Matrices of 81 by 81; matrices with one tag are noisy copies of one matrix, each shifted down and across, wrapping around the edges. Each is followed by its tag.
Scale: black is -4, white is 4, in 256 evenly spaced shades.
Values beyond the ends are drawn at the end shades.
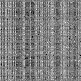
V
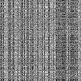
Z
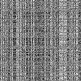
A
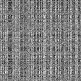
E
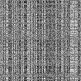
A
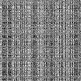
V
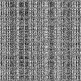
V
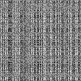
E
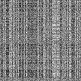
A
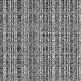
E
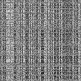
A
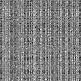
E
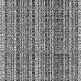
A
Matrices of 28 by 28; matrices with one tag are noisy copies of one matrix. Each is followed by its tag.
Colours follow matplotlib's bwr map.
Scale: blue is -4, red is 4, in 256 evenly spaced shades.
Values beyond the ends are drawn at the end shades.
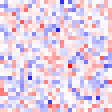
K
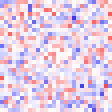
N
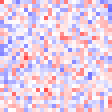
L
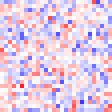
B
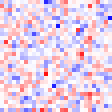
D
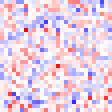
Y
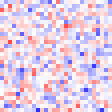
B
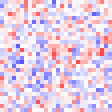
N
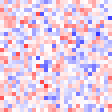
B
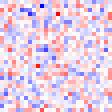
Y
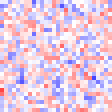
K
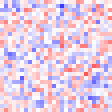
K
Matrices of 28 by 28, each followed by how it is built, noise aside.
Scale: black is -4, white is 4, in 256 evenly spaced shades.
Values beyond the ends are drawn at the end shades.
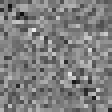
banded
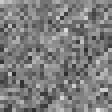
Hankel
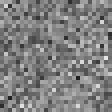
Hankel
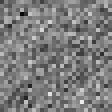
Hankel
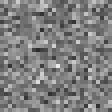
repeating rows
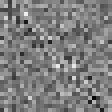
banded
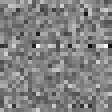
uneven rows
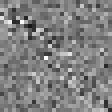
banded
